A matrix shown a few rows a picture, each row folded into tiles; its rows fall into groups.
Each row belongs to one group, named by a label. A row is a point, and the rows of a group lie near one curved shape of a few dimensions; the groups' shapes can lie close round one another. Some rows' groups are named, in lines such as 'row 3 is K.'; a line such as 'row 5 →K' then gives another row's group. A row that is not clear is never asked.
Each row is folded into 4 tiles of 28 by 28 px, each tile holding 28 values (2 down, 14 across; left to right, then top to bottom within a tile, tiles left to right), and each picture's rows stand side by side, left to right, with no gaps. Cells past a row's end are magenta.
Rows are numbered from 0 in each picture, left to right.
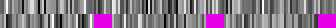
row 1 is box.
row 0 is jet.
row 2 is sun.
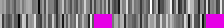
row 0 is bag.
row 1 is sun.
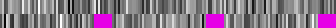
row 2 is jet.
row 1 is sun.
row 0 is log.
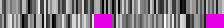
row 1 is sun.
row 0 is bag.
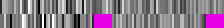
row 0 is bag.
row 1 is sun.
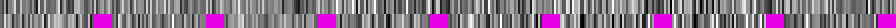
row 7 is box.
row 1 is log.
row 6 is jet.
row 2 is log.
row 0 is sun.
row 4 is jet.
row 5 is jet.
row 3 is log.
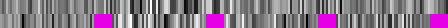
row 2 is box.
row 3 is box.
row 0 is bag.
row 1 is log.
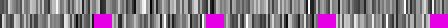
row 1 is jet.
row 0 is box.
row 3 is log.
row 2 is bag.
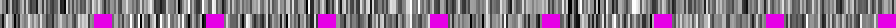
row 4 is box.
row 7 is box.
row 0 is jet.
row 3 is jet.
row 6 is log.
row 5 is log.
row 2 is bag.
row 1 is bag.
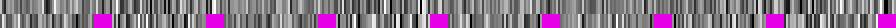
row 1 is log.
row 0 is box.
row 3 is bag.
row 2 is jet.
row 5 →bag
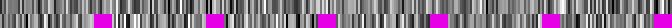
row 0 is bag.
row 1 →log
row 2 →jet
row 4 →jet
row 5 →log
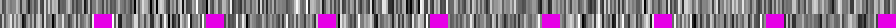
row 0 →bag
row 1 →jet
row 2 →box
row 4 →bag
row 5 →bag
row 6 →jet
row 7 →box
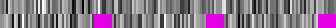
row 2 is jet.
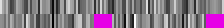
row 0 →box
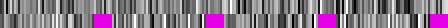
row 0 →sun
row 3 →sun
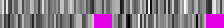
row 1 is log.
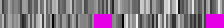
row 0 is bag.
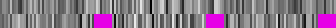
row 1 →bag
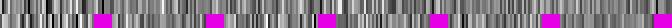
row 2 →sun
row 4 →jet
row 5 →log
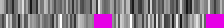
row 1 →log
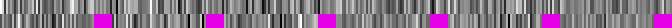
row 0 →box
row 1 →jet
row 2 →jet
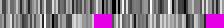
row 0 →bag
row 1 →sun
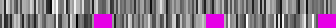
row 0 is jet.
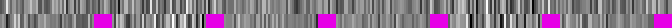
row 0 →jet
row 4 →bag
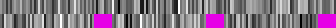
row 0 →sun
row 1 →jet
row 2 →jet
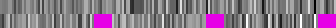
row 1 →log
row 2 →bag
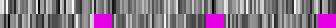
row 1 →box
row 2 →log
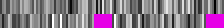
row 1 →box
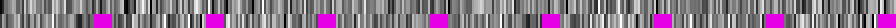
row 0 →box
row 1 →jet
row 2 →sun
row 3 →box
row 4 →box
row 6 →bag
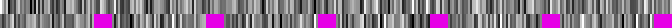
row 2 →bag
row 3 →bag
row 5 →jet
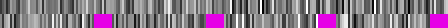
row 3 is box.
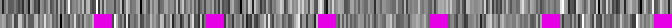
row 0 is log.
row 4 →log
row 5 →box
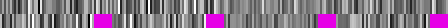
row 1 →box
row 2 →log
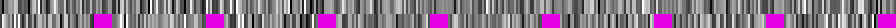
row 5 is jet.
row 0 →sun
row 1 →box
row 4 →jet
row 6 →bag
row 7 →sun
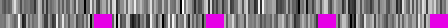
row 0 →bag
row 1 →log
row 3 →jet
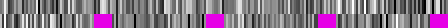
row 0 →log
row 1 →jet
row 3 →log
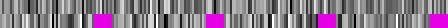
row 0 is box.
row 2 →bag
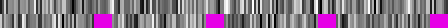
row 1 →jet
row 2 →log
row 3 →box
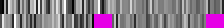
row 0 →box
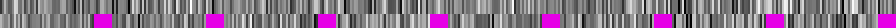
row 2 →bag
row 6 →jet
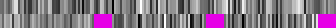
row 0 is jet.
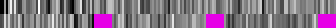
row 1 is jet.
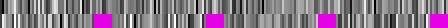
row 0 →sun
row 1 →bag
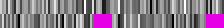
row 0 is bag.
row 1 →box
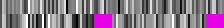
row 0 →bag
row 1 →sun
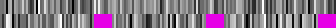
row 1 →bag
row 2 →bag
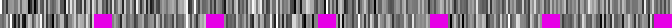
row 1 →jet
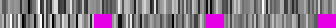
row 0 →bag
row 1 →jet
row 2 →sun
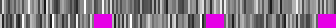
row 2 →box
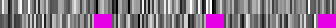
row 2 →bag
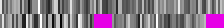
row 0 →bag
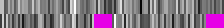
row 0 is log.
